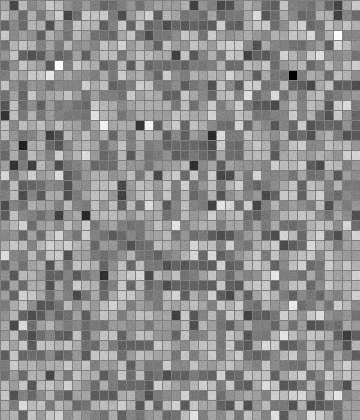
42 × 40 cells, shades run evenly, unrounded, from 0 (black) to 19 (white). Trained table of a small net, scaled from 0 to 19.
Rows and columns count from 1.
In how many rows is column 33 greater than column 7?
21
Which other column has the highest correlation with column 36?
2
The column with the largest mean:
16
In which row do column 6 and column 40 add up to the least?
14
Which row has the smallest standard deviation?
37
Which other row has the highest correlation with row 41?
13
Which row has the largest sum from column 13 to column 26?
5
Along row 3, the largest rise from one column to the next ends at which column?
25
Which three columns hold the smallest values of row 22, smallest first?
10, 7, 40
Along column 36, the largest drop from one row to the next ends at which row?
33
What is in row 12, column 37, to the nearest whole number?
6
